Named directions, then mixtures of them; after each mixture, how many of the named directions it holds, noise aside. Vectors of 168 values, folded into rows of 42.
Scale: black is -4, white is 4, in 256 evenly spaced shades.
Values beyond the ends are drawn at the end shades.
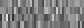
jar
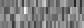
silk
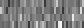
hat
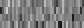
one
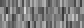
three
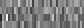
one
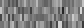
two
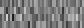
three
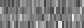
one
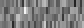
one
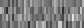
three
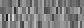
one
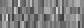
one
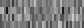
three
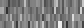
one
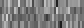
two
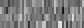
two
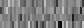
one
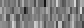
two
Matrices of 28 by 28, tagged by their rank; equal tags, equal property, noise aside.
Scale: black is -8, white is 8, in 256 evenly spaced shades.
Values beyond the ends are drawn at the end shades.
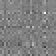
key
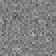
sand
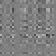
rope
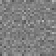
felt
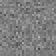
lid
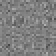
lid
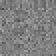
lid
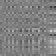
rope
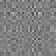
rope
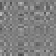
rope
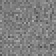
sand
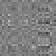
key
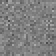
lid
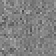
sand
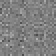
felt
